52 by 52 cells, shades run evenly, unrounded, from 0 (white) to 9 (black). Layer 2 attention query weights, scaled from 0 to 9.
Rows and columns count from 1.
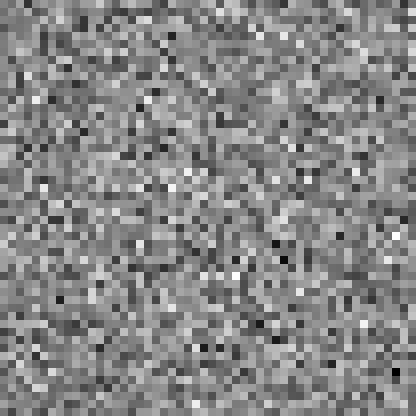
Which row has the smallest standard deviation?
52
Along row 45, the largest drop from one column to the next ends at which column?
6
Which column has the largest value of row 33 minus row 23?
39
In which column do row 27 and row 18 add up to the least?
36
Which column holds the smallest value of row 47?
7
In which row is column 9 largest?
9
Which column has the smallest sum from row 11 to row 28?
22
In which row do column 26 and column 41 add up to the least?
35
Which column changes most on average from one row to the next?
26
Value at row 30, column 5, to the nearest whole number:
2
